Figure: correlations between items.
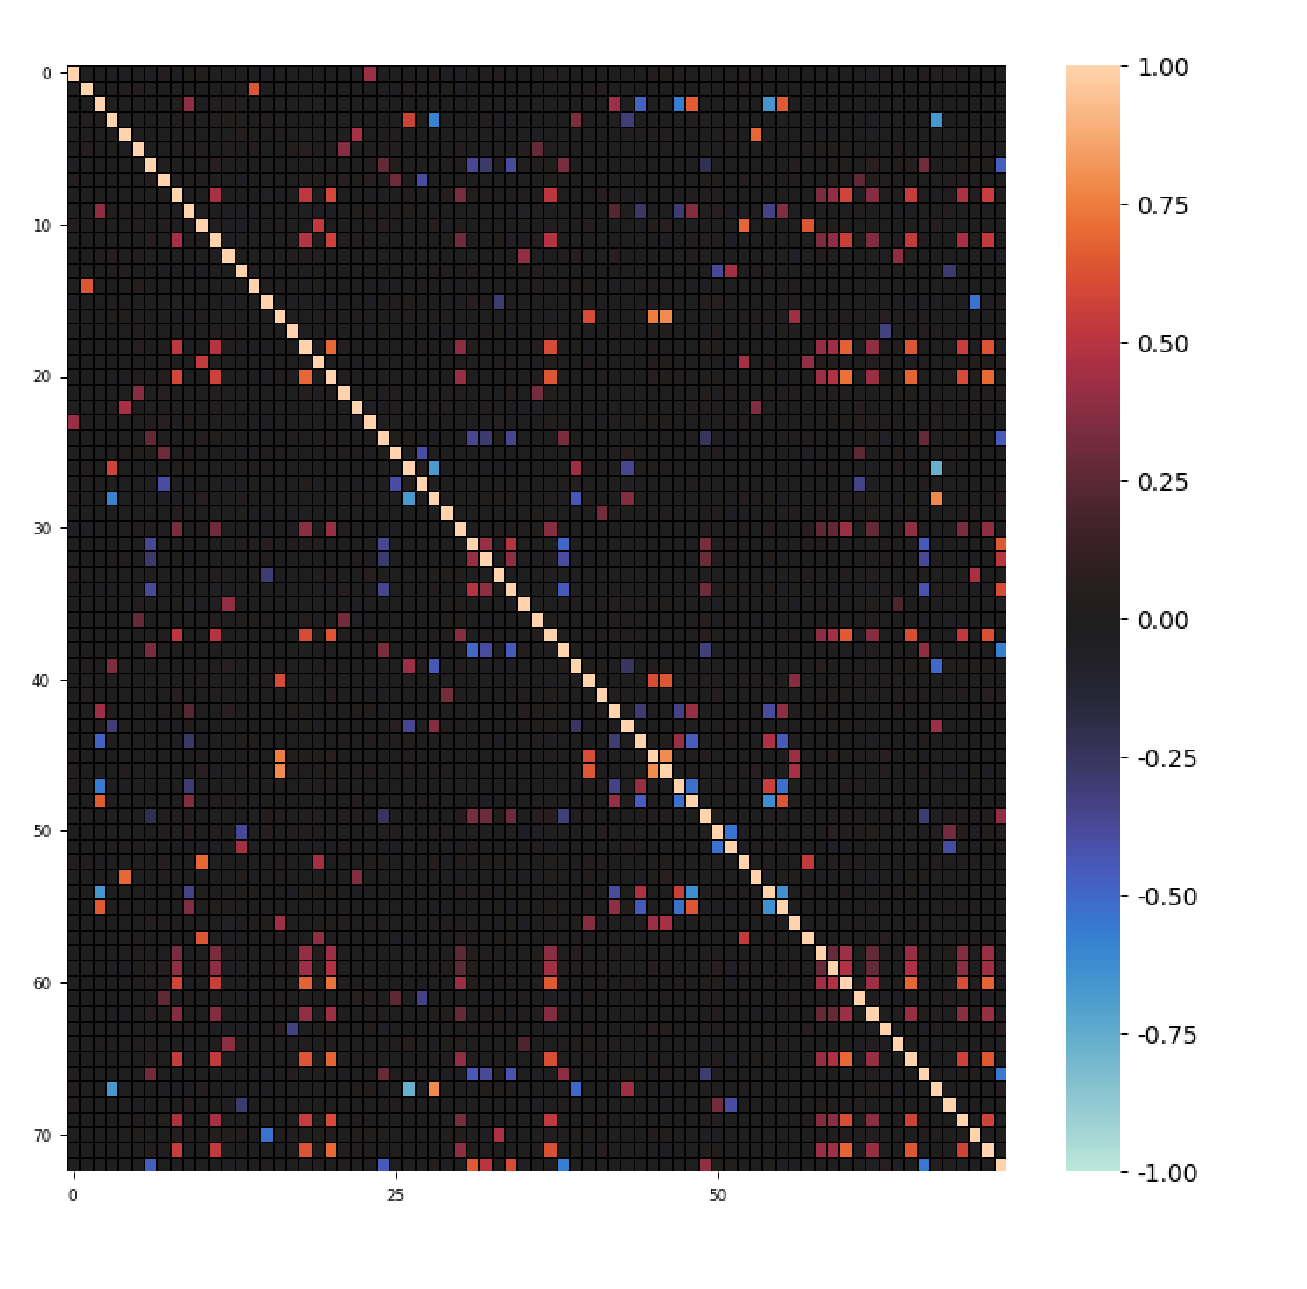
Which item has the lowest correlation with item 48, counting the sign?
54
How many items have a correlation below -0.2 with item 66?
5
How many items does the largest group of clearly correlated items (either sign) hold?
13
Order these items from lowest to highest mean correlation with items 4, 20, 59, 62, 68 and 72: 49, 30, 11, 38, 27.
38, 27, 49, 30, 11
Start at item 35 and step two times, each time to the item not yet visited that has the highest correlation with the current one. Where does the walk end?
64
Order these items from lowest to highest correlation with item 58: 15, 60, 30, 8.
15, 30, 8, 60
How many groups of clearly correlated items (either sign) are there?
16
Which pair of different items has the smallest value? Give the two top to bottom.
26, 67
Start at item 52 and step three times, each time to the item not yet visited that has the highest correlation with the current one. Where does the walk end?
19
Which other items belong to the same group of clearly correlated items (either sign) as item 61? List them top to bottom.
7, 25, 27
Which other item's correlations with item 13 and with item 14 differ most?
1
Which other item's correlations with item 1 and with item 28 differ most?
67
